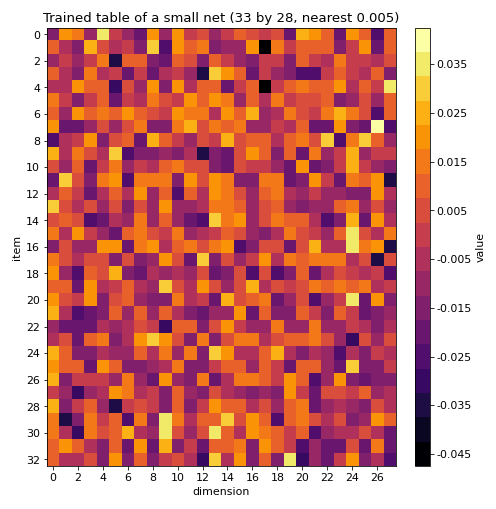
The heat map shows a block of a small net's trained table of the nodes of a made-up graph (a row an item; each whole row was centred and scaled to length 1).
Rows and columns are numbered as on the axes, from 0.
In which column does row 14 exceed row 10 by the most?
13
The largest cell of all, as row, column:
7, 26
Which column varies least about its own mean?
15
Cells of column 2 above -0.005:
15
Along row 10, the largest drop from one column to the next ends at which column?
21
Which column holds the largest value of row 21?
0
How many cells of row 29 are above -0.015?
22
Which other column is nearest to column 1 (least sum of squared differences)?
18
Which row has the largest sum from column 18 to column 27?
4
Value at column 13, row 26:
-0.02
